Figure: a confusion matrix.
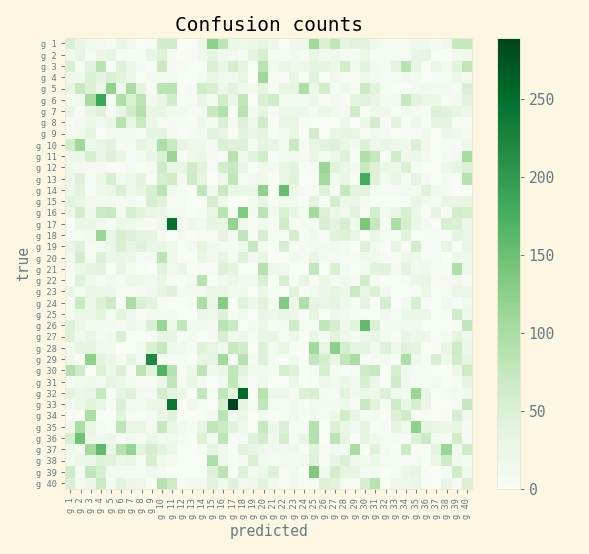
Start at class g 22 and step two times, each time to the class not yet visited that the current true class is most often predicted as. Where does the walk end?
g 20
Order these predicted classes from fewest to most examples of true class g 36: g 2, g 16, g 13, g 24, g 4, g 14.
g 13, g 4, g 24, g 14, g 16, g 2
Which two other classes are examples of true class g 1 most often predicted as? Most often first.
g 15, g 25
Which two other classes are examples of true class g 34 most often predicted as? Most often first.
g 3, g 16
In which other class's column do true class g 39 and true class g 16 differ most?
g 18
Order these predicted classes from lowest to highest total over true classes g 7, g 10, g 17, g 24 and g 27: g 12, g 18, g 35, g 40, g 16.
g 12, g 40, g 35, g 18, g 16
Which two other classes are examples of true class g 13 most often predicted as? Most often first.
g 30, g 26
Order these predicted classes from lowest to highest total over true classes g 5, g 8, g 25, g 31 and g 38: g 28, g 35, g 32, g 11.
g 32, g 35, g 28, g 11
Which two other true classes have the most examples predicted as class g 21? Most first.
g 6, g 39
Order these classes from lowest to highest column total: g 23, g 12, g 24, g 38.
g 12, g 24, g 38, g 23
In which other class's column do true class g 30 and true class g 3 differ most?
g 10
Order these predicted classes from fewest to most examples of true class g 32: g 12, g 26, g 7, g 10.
g 26, g 12, g 7, g 10
